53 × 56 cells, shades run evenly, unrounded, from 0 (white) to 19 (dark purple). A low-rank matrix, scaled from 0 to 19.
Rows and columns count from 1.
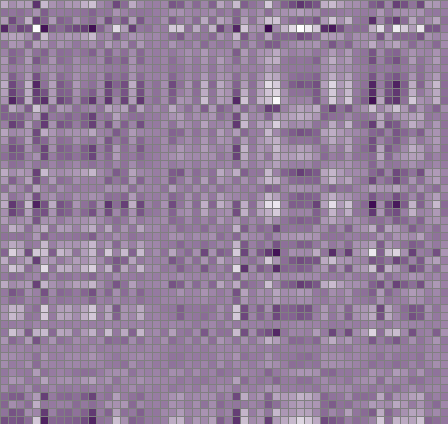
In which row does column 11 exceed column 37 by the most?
4
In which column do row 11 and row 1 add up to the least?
34
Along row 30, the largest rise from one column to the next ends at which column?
6
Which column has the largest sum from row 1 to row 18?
47
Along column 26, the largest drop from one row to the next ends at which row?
33
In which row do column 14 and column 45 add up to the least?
32
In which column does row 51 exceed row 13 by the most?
35
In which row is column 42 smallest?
26
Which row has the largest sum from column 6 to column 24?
13
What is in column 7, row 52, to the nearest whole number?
10
